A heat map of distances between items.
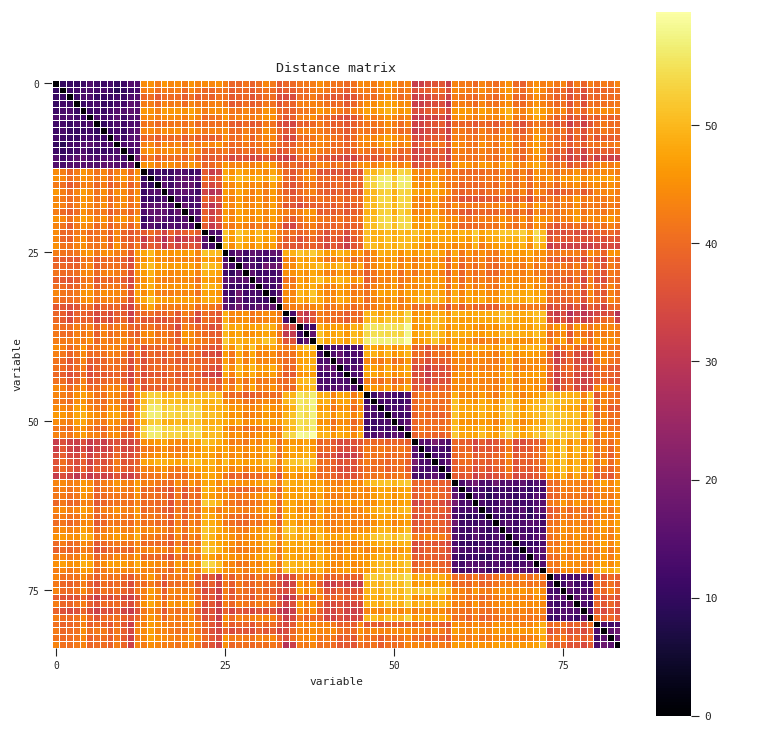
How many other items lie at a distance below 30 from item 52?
6
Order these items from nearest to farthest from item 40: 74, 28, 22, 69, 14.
74, 22, 14, 28, 69
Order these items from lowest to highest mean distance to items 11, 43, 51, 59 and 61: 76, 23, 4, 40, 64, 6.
64, 6, 40, 4, 76, 23
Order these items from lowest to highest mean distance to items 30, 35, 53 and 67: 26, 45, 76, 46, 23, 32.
26, 32, 76, 45, 46, 23
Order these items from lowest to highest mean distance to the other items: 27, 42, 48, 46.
42, 27, 46, 48
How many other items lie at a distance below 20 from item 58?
5
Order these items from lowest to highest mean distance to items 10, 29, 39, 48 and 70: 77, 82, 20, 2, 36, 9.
2, 9, 82, 77, 20, 36
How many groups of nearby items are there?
12
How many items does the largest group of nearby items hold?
14
